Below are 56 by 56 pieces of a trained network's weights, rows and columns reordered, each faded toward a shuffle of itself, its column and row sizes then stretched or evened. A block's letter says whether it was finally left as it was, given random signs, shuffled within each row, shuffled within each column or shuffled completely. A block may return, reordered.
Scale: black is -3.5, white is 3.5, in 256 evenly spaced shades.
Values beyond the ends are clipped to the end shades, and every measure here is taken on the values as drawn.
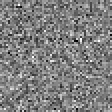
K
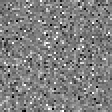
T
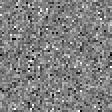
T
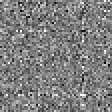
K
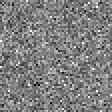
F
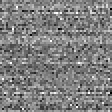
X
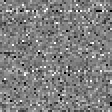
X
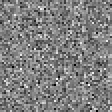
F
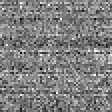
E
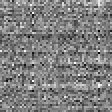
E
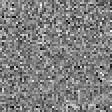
K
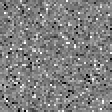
F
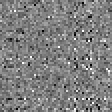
E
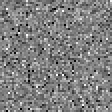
F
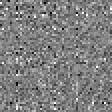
E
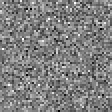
F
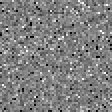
F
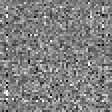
K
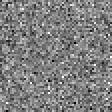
T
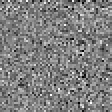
E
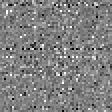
K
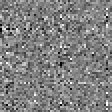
K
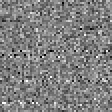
X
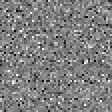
X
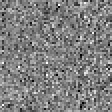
T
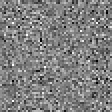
E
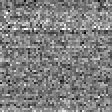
E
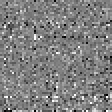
K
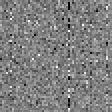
T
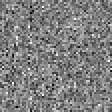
T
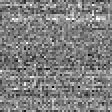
E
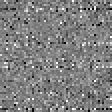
E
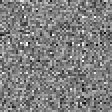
K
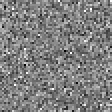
T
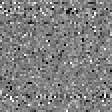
X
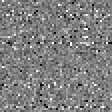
X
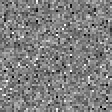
T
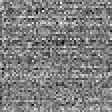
E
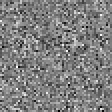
E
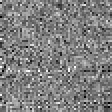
E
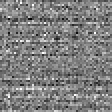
E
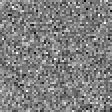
F
